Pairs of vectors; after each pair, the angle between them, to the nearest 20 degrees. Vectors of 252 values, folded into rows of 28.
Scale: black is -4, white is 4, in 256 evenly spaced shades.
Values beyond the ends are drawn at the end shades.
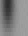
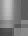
140 degrees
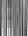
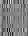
120 degrees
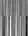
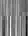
20 degrees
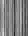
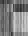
120 degrees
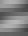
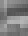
40 degrees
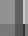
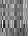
60 degrees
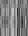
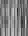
40 degrees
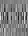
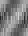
120 degrees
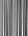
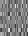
80 degrees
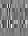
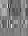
40 degrees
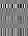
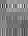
140 degrees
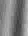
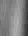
140 degrees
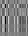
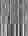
100 degrees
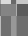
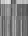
40 degrees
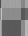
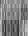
40 degrees
